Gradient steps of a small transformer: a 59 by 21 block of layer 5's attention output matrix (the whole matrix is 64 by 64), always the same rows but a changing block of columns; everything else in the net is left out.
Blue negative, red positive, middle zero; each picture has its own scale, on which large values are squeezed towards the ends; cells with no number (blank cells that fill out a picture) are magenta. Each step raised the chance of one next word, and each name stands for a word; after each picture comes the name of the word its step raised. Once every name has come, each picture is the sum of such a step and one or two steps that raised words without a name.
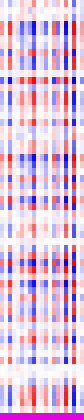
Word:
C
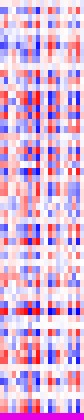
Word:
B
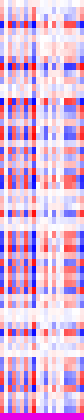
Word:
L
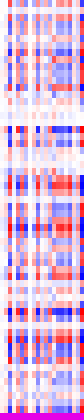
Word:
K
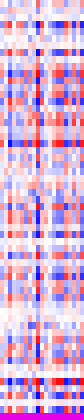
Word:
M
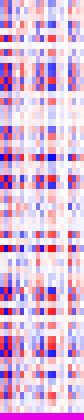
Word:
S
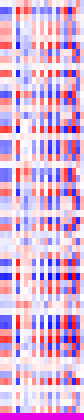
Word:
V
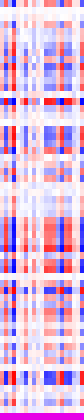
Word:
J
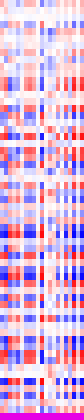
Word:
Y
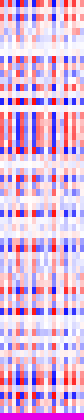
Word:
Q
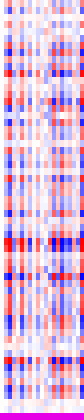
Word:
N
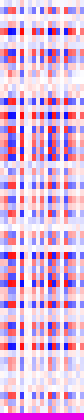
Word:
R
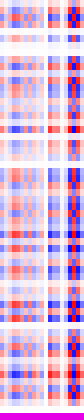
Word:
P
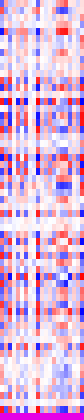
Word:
R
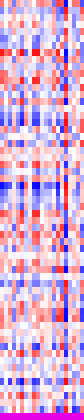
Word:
M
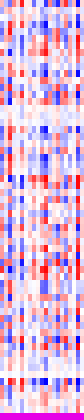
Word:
C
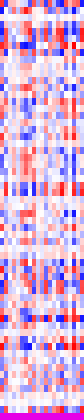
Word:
V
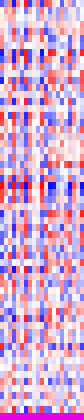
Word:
C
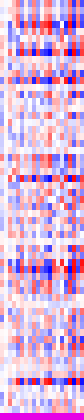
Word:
C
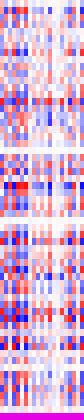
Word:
P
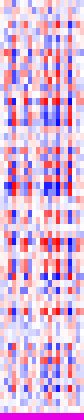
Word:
N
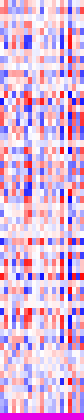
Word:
V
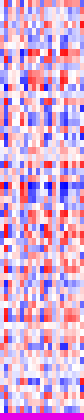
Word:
Y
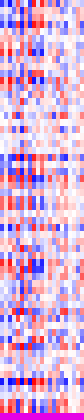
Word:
B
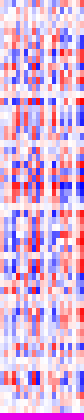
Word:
J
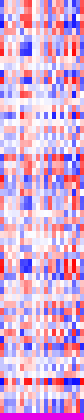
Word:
B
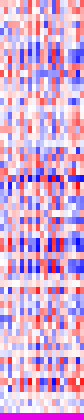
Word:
N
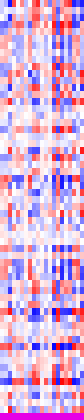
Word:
Q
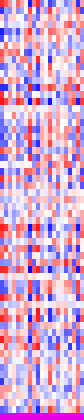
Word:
C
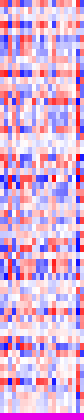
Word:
S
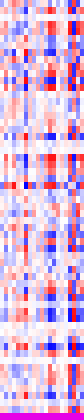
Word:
S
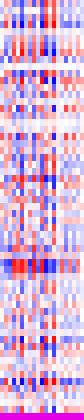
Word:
Y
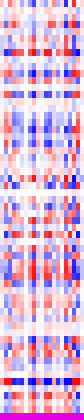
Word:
M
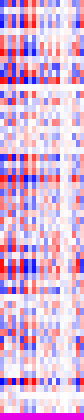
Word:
L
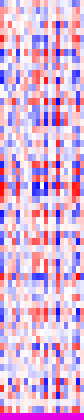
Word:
M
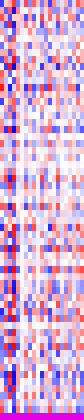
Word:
P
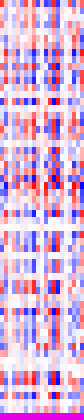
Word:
Q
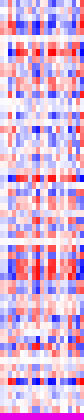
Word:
V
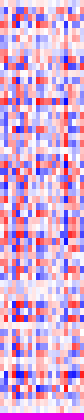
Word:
P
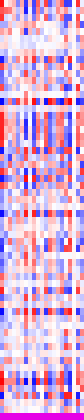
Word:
Q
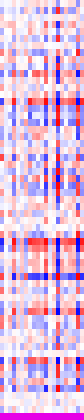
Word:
N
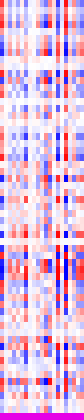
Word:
Y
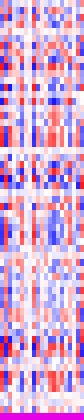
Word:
K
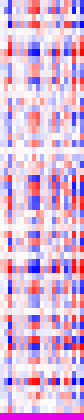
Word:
P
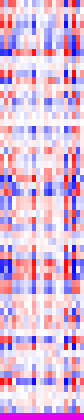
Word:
V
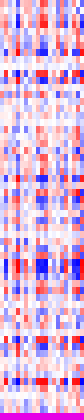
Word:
V
